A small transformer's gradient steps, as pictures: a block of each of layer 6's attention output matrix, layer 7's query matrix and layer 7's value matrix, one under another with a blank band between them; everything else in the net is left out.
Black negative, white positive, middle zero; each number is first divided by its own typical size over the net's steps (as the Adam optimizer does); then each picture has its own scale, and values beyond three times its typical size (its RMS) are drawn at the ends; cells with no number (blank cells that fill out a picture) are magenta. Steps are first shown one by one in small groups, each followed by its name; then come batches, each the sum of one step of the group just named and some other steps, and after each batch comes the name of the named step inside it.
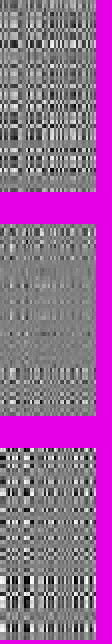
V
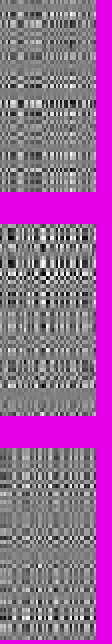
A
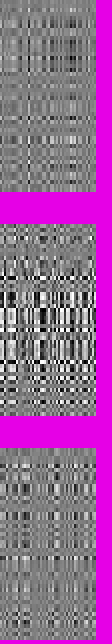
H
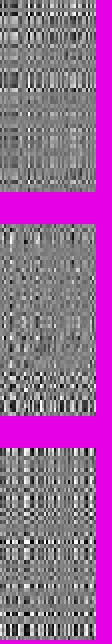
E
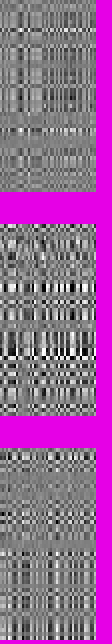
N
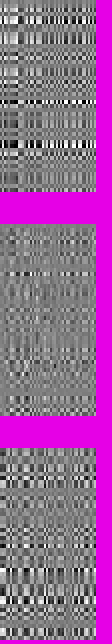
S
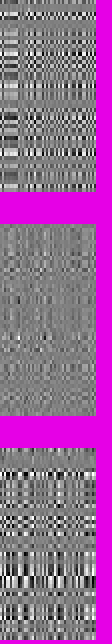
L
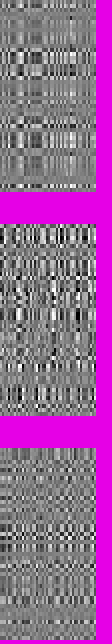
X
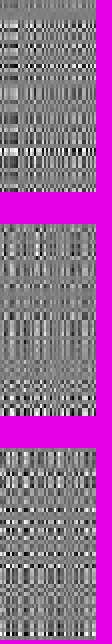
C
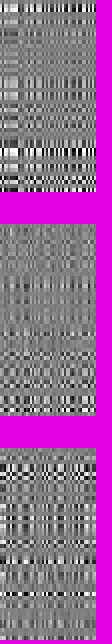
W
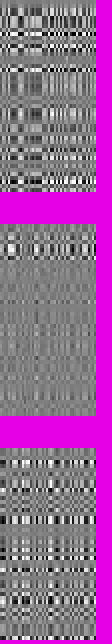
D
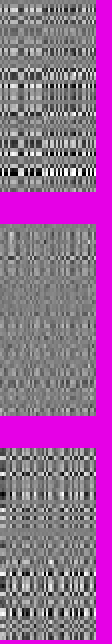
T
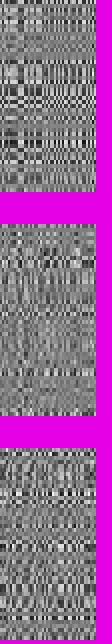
S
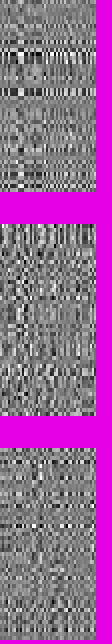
X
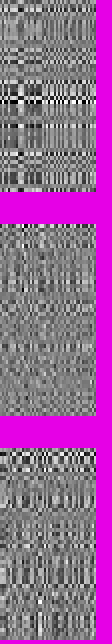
S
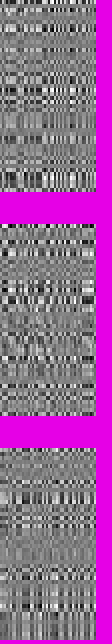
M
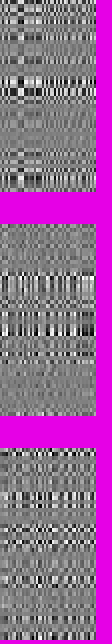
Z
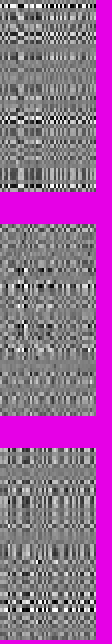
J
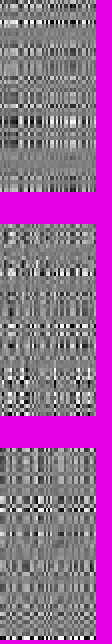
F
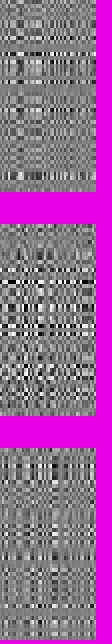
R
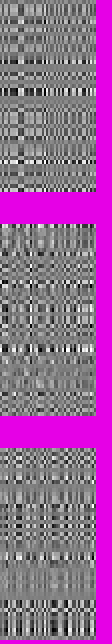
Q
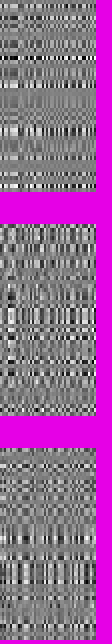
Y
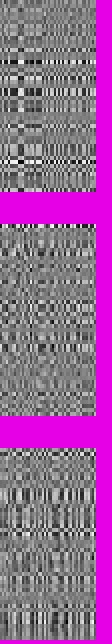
Q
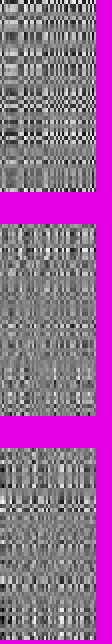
F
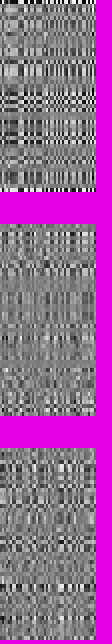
F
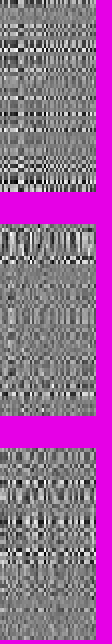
Y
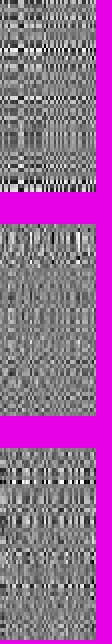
Y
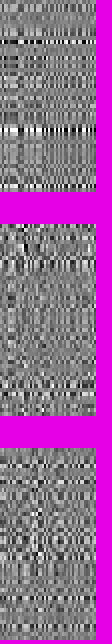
Y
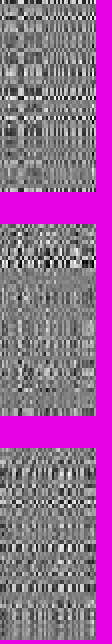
R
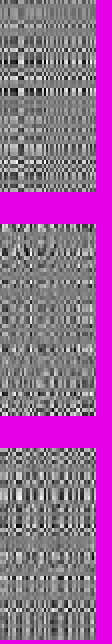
Q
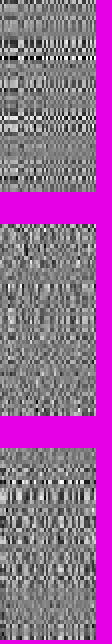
Y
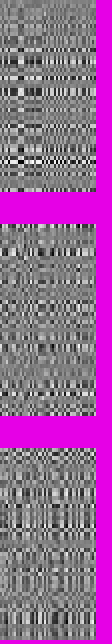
Q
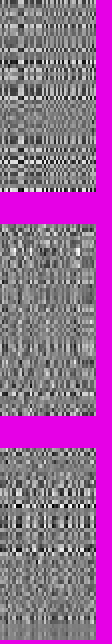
Q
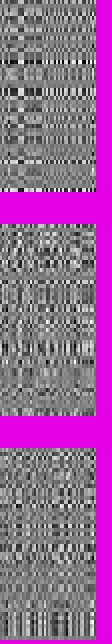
Q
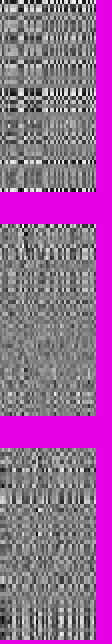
F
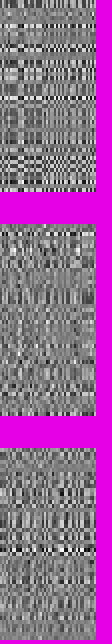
M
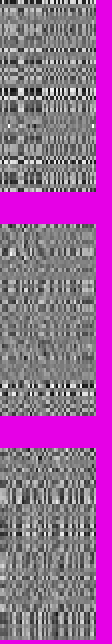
M
